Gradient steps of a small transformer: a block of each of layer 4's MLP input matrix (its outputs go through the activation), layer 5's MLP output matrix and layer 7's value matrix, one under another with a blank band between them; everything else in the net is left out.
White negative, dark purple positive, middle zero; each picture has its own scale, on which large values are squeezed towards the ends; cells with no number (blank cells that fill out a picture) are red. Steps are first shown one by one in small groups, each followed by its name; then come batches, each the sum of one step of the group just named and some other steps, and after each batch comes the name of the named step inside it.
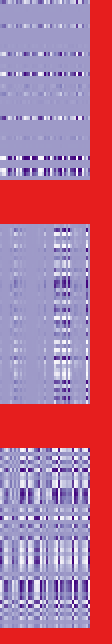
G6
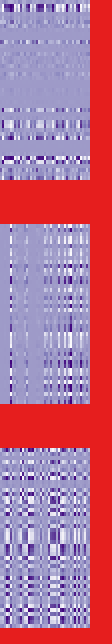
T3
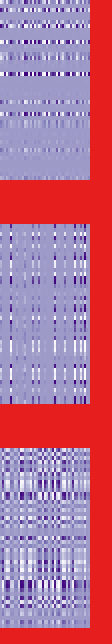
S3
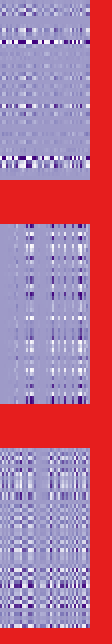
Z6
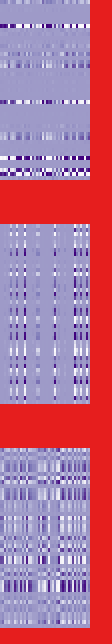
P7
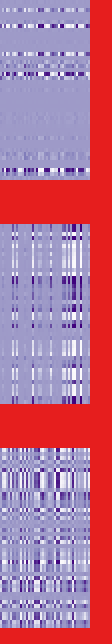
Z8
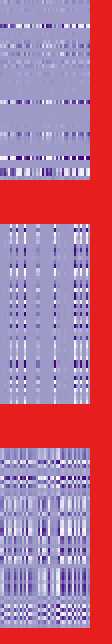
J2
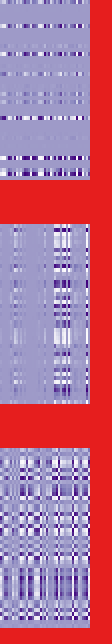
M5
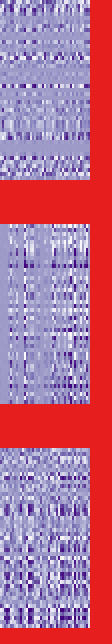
T3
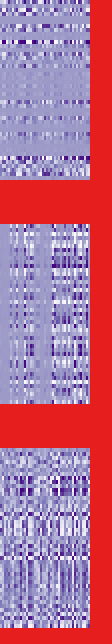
J2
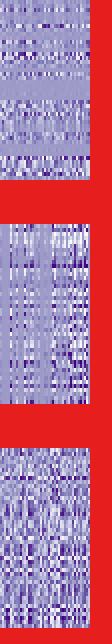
J2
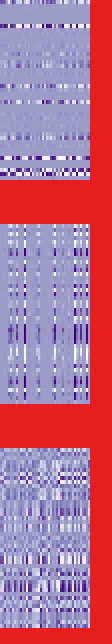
P7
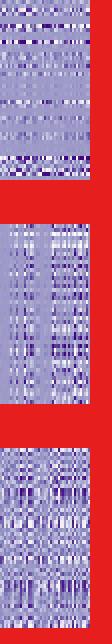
P7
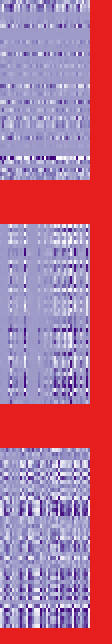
T3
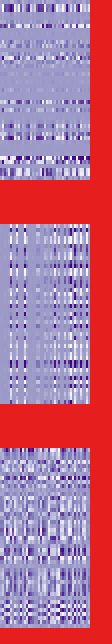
J2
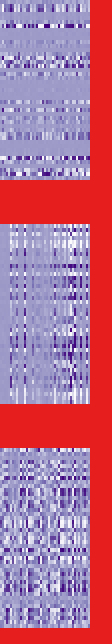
P7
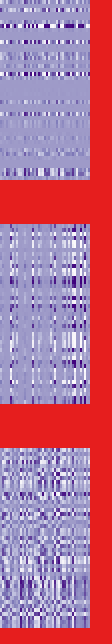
S3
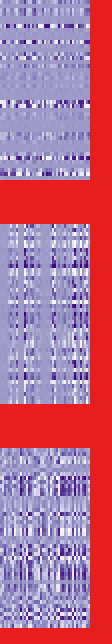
J2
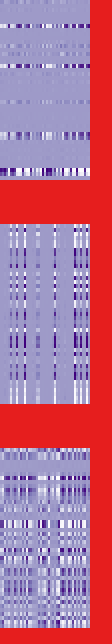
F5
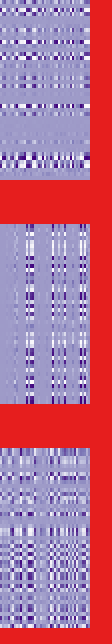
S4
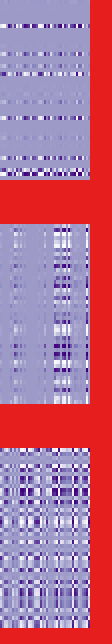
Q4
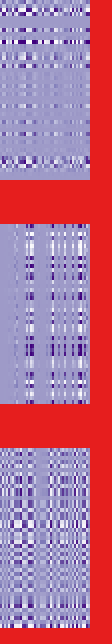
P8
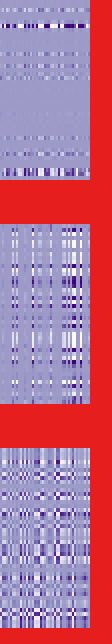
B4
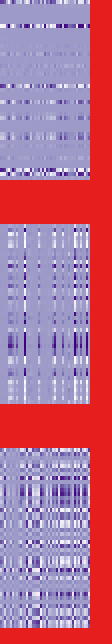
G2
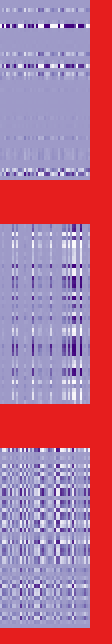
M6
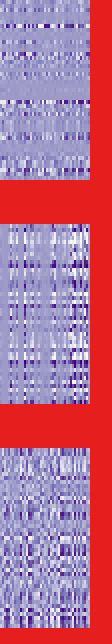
B4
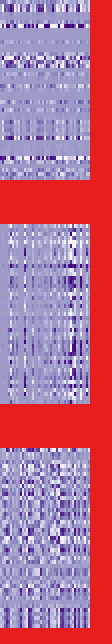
M6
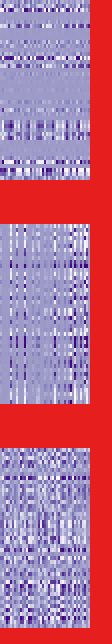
F5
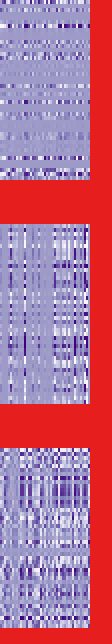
G2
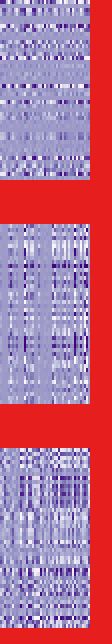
G2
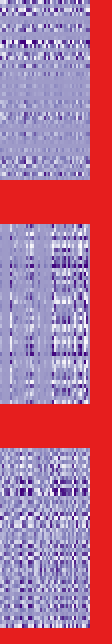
P8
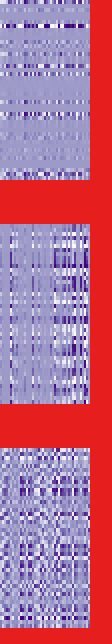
M6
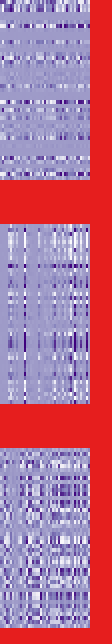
G2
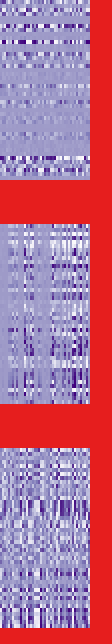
P8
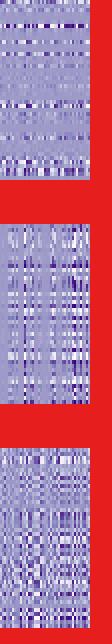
B4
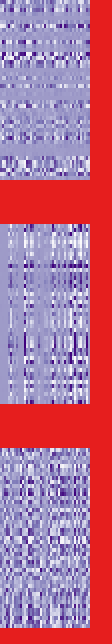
G2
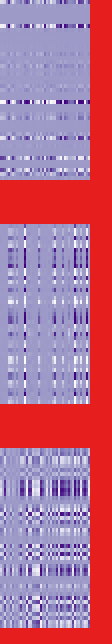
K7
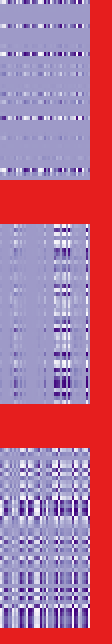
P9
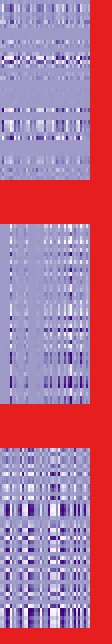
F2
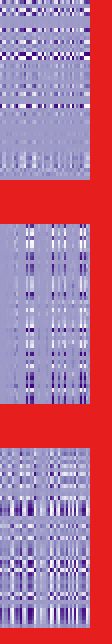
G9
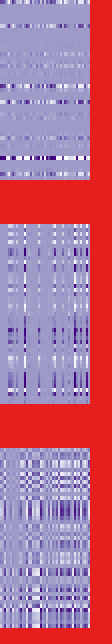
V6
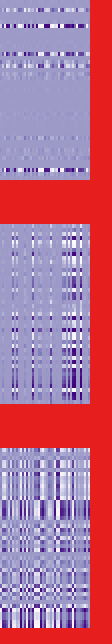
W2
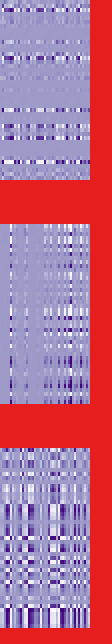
F2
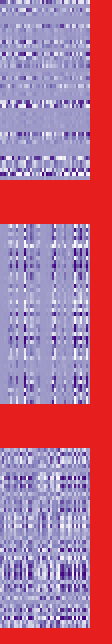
V6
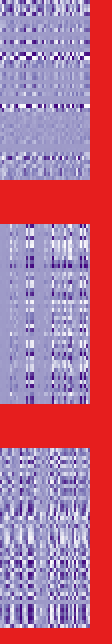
G9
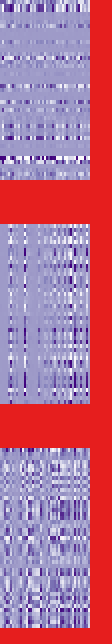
V6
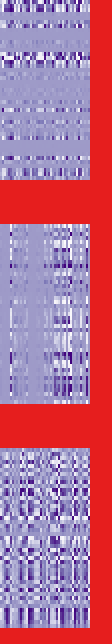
P9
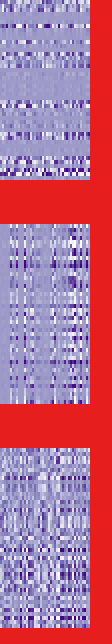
W2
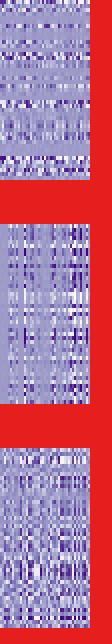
V6
